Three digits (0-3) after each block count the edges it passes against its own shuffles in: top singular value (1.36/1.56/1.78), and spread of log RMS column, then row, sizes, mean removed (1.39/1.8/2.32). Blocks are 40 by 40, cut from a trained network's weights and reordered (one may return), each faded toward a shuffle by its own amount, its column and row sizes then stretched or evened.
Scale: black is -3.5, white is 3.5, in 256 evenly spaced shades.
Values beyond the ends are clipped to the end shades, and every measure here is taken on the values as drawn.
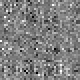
0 0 2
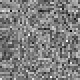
3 0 0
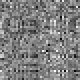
3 1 2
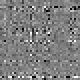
2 1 3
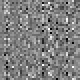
3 3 0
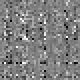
1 3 2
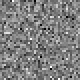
0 0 0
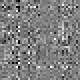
3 3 2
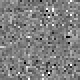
0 1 1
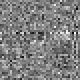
3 1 1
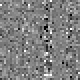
0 3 0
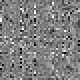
1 3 0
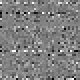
1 2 3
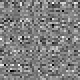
3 1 3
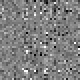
0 3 2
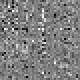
1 3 1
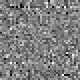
0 1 1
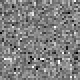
1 0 1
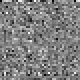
0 1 3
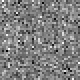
0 2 0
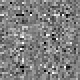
2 2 1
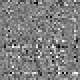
1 2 2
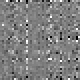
1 3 2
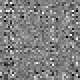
1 3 2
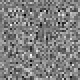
3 2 1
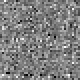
0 0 1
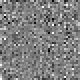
0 2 1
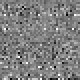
0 0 3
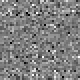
0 0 2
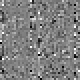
0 3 1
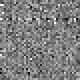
1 0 1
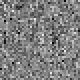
1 1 0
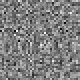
2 0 1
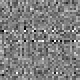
3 0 2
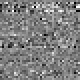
1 0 3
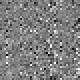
0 3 1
